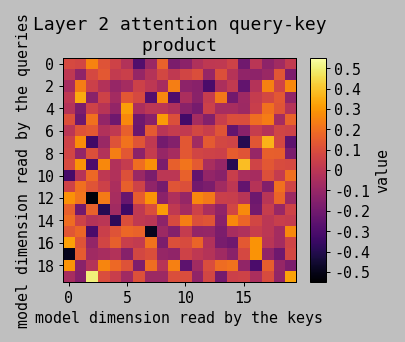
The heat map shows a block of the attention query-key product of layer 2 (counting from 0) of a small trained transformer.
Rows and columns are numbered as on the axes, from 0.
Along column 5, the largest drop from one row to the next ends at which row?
12
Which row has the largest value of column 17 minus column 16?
18
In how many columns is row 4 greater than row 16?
8
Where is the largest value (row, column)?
19, 2
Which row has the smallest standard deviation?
1
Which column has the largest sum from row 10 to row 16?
0
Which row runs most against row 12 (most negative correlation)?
10
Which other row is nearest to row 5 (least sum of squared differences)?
4
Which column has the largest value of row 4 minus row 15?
7
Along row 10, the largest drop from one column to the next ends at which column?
11
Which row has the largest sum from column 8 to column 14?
14
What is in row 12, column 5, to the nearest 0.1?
-0.2
